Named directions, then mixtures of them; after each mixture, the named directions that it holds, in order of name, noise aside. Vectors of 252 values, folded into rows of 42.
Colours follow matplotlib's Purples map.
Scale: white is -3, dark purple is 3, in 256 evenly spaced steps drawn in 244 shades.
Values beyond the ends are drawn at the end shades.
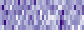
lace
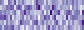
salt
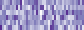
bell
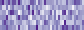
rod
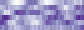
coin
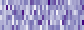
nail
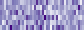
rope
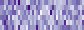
lace, rod, salt.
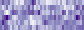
coin, rod.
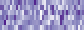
bell, lace.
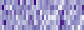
lace.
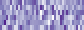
bell, lace.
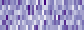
rod, rope.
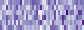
bell, nail.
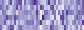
bell, lace, nail.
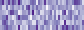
rod.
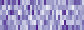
rod.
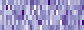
nail.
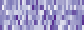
bell, lace.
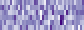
bell, lace, rod.
